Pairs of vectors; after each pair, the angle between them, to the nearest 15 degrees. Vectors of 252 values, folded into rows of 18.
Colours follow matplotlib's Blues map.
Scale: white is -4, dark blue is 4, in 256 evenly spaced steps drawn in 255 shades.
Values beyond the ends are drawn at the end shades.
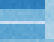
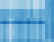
150 degrees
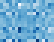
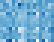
150 degrees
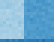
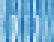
90 degrees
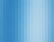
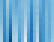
90 degrees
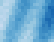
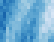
165 degrees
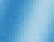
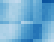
150 degrees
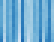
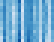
165 degrees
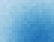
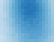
75 degrees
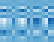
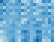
75 degrees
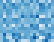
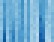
90 degrees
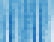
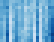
165 degrees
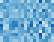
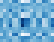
75 degrees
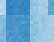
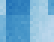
15 degrees
